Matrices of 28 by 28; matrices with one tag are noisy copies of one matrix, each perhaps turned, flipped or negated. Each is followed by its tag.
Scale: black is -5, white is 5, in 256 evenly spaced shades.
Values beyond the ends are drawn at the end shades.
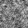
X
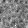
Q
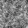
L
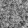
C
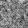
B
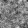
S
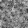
S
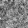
X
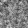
C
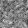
B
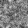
S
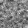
Q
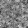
S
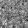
C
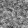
Q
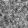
B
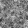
S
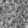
Q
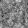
L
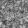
C
